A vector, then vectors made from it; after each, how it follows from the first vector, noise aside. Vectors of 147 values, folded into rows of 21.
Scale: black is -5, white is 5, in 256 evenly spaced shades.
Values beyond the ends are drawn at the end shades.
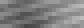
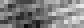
scaled up.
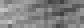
reversed.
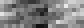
wrapped around, negated, scaled up.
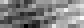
scaled up.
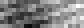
scaled up.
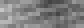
reversed.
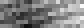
scaled up.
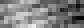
negated, scaled up.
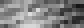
negated, scaled up.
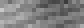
reversed.
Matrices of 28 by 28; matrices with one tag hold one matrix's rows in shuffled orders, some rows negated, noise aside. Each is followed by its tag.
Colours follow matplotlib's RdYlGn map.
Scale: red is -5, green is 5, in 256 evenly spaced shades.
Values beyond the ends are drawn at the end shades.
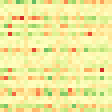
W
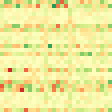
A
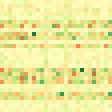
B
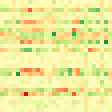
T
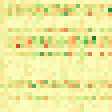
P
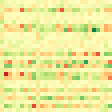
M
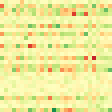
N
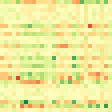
T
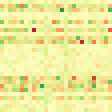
B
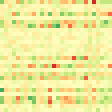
N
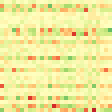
N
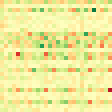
P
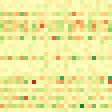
B
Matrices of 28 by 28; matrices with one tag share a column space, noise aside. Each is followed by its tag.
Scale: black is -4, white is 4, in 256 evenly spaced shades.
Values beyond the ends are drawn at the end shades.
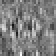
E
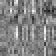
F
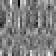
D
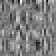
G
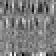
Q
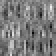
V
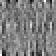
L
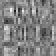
F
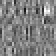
F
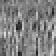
E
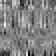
D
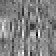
E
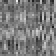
G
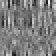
D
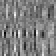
V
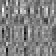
F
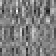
F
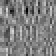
F
